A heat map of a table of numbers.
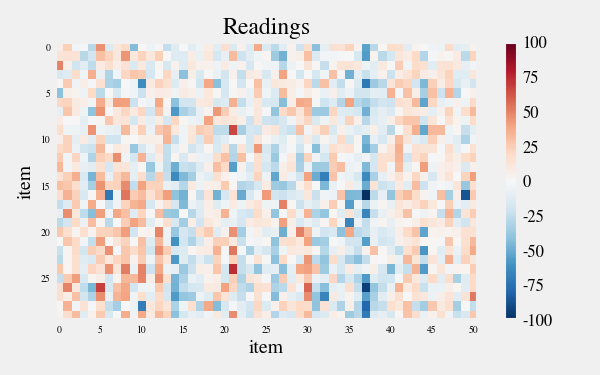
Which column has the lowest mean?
37
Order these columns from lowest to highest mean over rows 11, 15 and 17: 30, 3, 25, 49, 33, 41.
49, 3, 25, 30, 33, 41
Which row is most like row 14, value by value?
27
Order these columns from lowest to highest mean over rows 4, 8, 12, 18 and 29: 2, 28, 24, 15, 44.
44, 15, 28, 2, 24
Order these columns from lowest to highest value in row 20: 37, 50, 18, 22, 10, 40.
22, 37, 40, 10, 50, 18
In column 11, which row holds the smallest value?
13
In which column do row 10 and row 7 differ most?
19
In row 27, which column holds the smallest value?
32
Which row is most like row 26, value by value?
18
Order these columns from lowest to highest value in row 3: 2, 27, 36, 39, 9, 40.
40, 36, 39, 2, 9, 27
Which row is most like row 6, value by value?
20
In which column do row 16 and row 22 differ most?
6
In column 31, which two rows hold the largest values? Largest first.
24, 9
